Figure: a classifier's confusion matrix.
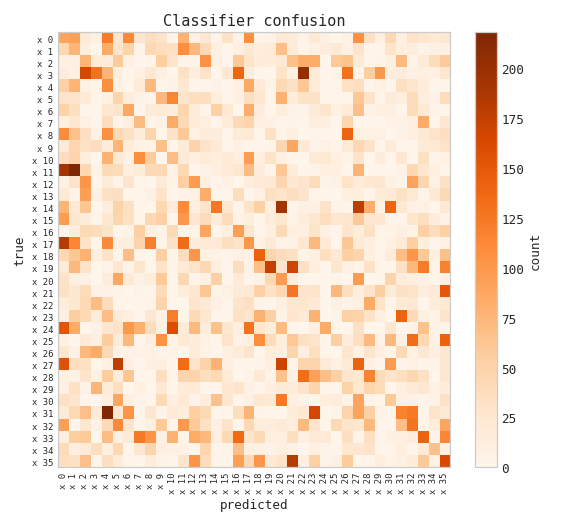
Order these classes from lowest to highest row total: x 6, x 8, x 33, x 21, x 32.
x 6, x 8, x 21, x 32, x 33
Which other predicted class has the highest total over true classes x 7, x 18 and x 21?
x 35
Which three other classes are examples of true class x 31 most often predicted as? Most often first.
x 4, x 23, x 32
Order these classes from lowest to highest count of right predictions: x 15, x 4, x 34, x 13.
x 15, x 34, x 13, x 4
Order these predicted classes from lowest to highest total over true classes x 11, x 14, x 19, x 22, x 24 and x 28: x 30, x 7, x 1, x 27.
x 7, x 30, x 27, x 1
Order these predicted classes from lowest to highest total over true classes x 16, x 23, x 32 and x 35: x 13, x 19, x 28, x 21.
x 19, x 28, x 13, x 21
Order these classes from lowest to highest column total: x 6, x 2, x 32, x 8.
x 8, x 6, x 32, x 2
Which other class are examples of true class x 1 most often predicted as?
x 11
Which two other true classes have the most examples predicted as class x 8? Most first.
x 17, x 33
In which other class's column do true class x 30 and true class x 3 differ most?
x 22
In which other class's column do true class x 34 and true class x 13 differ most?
x 2
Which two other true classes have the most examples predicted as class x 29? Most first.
x 3, x 21
